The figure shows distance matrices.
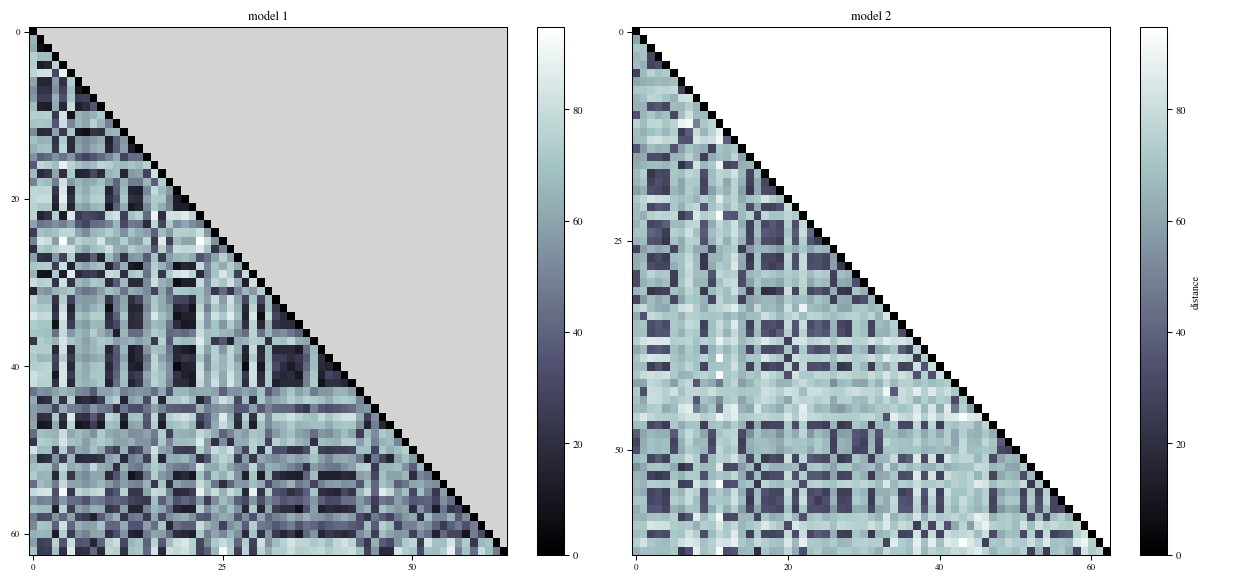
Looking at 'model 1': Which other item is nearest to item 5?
10
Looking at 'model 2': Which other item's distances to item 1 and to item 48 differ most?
43
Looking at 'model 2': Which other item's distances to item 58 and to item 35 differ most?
13
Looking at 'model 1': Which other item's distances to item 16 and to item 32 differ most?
42
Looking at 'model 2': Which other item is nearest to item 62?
16
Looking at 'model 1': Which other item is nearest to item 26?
37
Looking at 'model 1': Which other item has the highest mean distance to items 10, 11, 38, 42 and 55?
4
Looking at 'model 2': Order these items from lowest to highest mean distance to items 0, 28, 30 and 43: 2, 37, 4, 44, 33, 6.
4, 2, 6, 44, 33, 37
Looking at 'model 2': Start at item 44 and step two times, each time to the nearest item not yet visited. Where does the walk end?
8
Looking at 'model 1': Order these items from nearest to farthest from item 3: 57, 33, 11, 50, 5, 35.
35, 57, 33, 50, 5, 11
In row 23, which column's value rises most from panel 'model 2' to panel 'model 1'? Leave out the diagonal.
25
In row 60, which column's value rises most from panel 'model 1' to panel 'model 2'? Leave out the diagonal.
13
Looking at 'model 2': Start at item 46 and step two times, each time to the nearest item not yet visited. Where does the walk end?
33
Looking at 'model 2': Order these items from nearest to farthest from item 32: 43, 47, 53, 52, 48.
48, 52, 53, 47, 43
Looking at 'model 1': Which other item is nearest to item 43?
48
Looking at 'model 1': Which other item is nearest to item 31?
0
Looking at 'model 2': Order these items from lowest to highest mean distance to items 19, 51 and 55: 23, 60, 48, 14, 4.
4, 60, 23, 48, 14
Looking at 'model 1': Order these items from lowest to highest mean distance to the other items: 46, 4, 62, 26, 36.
36, 46, 62, 4, 26
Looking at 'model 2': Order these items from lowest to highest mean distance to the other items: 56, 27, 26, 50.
27, 56, 26, 50
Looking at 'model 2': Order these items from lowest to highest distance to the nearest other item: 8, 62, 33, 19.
62, 19, 33, 8
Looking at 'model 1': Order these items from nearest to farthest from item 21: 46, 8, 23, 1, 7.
23, 7, 8, 1, 46
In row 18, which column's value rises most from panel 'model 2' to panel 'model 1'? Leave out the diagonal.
4
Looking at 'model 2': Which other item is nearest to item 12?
6
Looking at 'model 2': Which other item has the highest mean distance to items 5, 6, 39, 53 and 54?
11
